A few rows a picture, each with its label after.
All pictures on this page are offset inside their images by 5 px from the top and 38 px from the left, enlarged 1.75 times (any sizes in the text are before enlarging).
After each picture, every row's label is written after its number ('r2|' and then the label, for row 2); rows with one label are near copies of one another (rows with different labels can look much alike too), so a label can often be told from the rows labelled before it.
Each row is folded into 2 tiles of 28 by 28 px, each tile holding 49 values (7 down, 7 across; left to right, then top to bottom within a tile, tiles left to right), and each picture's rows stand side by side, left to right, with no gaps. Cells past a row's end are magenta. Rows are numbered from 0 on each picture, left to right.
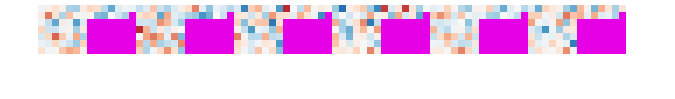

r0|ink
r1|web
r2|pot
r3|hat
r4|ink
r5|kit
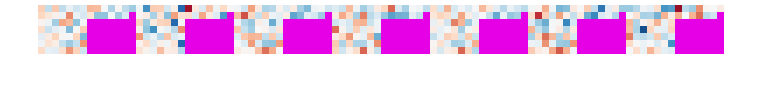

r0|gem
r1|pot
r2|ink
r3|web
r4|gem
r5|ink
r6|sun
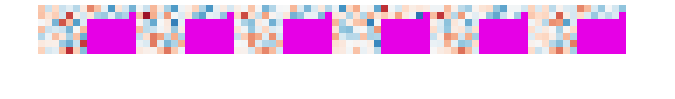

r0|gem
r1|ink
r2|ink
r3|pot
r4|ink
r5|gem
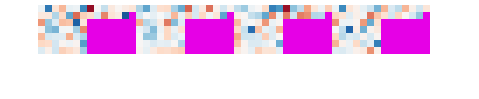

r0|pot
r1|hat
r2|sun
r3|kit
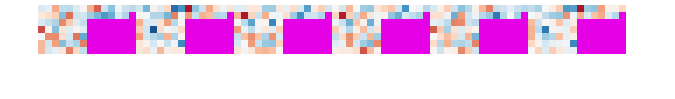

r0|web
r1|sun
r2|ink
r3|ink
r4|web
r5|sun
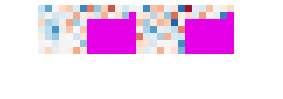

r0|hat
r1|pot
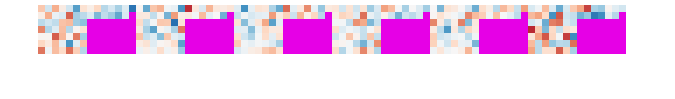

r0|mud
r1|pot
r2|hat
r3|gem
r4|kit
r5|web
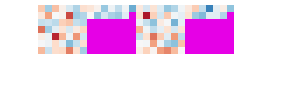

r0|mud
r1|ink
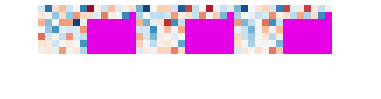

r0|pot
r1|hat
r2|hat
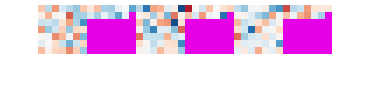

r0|mud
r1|pot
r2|sun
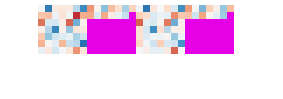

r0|kit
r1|kit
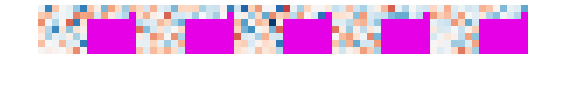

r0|kit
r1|mud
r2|pot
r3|web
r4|gem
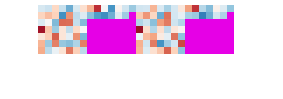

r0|web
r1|web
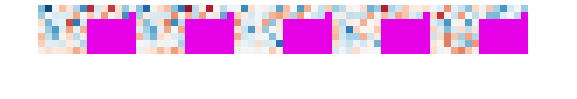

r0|hat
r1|hat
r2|kit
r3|sun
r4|ink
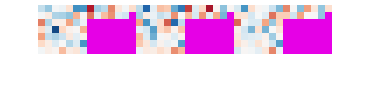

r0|sun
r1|hat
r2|kit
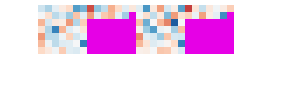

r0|sun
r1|pot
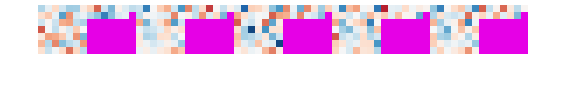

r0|web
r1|hat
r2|kit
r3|pot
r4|hat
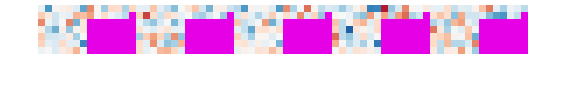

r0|kit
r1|ink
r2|hat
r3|sun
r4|web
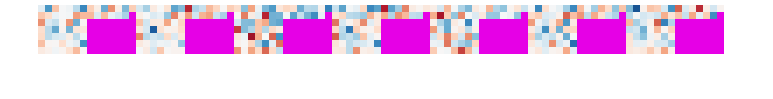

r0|kit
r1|sun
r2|mud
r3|sun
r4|ink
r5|kit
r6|hat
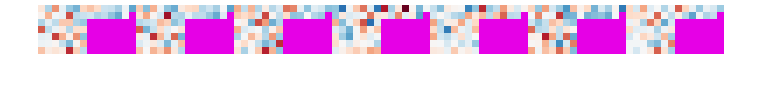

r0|mud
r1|mud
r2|gem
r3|hat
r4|sun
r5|mud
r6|gem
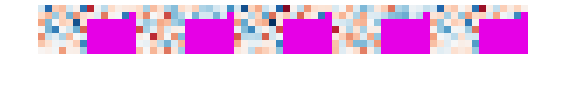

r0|pot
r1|mud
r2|pot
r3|web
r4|pot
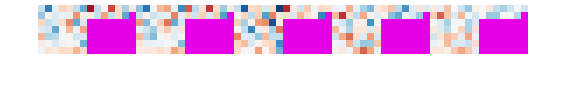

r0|hat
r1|hat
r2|pot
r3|ink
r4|ink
